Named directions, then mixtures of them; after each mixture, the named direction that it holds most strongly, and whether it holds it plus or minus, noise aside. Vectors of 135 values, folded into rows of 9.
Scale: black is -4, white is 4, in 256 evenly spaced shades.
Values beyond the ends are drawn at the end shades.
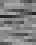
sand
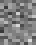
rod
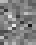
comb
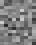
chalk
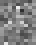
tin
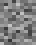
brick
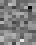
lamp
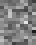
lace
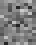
tin, minus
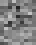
tin, minus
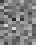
chalk, minus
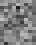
tin, minus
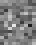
comb, plus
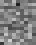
brick, minus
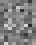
tin, plus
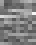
sand, minus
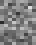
lamp, minus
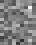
lamp, minus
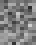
lamp, plus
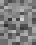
chalk, plus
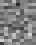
brick, minus
